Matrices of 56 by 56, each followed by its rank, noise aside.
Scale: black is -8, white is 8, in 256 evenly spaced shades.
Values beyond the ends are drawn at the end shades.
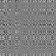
two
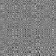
five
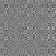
two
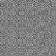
five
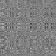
two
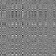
one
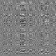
three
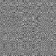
five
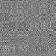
five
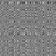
two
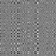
one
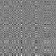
one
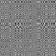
two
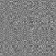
five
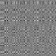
one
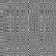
two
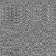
five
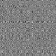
four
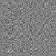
five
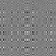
one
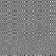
one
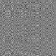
four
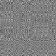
four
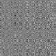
five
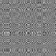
two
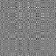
three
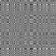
one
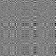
one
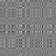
one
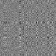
three
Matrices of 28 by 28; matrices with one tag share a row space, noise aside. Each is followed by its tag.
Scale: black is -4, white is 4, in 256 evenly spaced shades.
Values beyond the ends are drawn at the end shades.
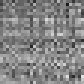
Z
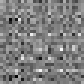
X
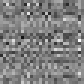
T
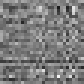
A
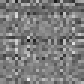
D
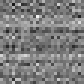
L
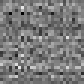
X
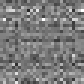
D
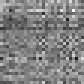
A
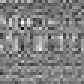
X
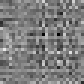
A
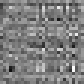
A
